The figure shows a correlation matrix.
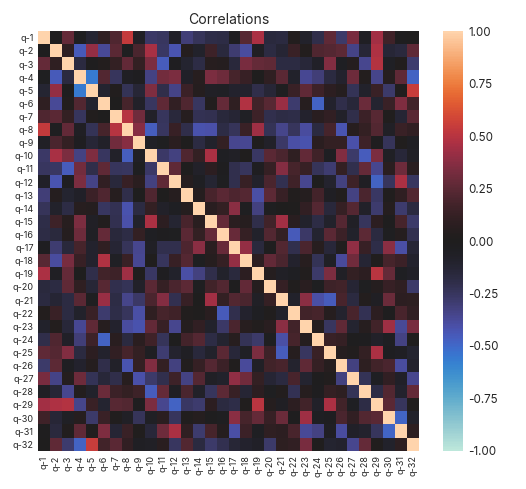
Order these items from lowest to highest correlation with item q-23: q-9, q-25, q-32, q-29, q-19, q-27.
q-9, q-25, q-27, q-19, q-29, q-32
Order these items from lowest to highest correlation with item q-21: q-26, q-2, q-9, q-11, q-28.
q-9, q-2, q-28, q-26, q-11
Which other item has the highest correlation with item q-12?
q-31
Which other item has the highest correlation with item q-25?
q-29
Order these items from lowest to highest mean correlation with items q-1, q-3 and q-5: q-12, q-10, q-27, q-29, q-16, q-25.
q-12, q-16, q-27, q-10, q-25, q-29
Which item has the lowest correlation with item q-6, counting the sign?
q-24
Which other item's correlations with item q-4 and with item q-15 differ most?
q-10
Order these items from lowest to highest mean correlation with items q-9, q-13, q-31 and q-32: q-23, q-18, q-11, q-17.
q-17, q-23, q-18, q-11
